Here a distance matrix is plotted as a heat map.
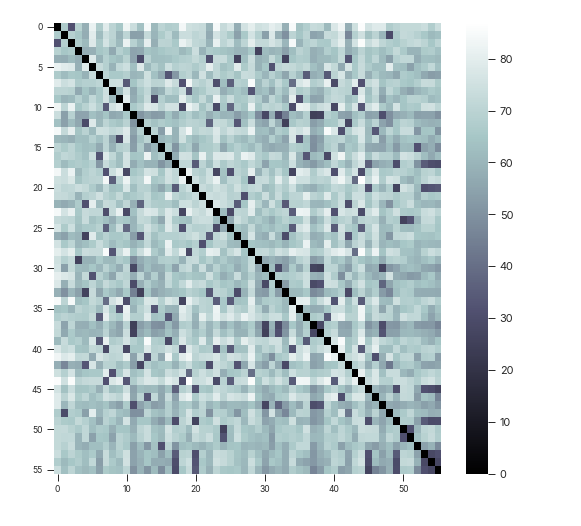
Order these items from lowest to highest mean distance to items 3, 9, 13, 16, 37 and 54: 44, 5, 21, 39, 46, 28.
46, 39, 5, 21, 28, 44
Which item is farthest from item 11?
0
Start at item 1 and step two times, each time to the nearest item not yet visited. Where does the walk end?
42
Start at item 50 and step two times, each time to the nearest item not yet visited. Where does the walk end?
51
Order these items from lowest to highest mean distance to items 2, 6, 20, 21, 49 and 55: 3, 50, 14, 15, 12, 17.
17, 15, 14, 12, 3, 50
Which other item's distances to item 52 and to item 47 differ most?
30
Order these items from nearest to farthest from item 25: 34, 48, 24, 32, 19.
34, 24, 48, 32, 19
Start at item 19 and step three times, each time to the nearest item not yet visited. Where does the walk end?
43
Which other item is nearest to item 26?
4
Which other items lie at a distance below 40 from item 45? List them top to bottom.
17, 20, 49, 53, 54, 55
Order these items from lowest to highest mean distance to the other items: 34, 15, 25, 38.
38, 15, 25, 34
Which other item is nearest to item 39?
16
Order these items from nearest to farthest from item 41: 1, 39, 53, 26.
53, 26, 1, 39
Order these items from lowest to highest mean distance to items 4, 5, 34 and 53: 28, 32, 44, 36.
44, 32, 36, 28
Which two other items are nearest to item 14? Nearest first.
9, 35
